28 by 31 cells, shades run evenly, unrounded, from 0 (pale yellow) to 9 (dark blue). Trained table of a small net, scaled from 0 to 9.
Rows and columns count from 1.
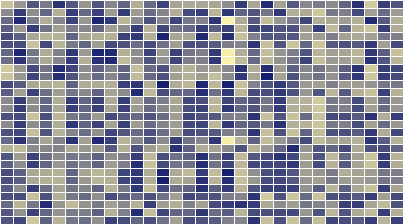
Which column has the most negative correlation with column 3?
26
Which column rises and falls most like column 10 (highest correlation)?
18
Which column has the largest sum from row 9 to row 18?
6
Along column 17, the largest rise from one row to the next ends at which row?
3
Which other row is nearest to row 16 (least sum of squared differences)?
14
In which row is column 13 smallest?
19
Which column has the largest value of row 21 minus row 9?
11
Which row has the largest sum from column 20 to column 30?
21
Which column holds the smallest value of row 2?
25
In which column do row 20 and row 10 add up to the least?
29
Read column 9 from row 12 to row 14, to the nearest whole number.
3 3 3
